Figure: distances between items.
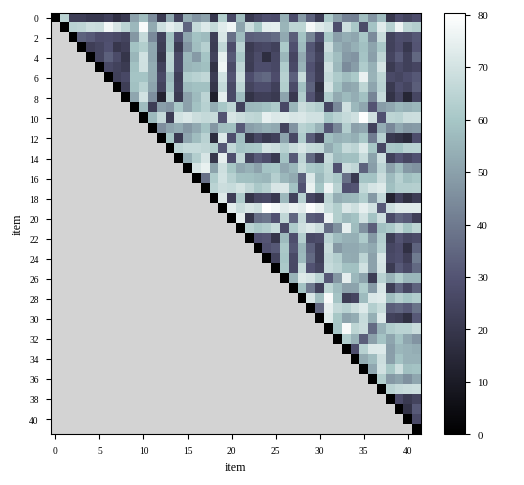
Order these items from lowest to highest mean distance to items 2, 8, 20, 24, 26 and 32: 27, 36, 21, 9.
27, 36, 9, 21
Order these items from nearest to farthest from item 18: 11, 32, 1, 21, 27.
27, 11, 32, 21, 1
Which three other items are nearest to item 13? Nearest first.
10, 37, 19
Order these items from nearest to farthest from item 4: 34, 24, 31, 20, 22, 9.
24, 22, 20, 34, 9, 31
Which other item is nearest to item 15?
32
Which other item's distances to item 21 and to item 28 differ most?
33
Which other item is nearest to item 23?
40
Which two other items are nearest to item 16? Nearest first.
34, 28
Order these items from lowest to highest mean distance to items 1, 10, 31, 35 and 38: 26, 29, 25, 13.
26, 13, 25, 29
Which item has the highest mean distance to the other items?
19
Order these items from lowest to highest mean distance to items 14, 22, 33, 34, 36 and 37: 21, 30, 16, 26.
30, 16, 26, 21
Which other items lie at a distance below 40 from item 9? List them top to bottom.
11, 21, 26, 31, 36
